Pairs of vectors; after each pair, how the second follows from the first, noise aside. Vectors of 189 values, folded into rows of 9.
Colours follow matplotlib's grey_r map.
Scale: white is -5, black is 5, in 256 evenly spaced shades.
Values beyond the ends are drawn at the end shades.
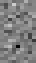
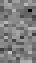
shuffled.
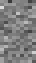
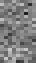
shuffled.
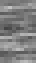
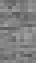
reversed, negated, shrunk.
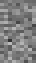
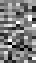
negated, scaled up.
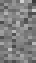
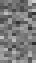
sign-scrambled.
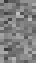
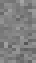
reversed, shrunk.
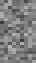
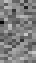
sign-scrambled.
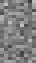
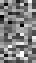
negated, scaled up.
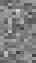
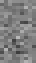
reversed, negated, partly zeroed.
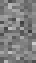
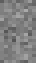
reversed, shrunk.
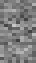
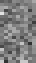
shuffled.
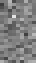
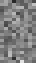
shuffled.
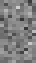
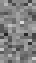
wrapped around.
